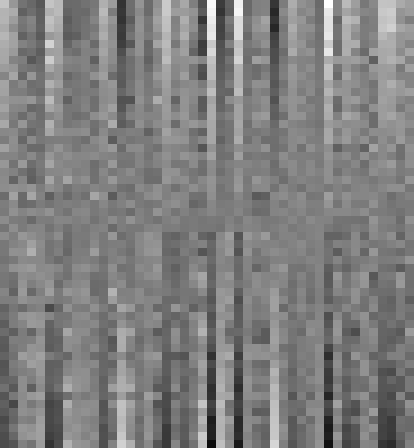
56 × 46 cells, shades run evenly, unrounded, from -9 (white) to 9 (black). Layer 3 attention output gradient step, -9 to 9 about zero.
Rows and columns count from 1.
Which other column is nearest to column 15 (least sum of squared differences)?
8
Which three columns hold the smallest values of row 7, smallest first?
37, 24, 27
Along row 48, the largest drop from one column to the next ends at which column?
25
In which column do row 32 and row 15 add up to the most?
23
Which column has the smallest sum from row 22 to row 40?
26
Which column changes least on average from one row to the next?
36
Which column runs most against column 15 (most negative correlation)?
18
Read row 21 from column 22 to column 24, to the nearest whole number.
-1 1 -1
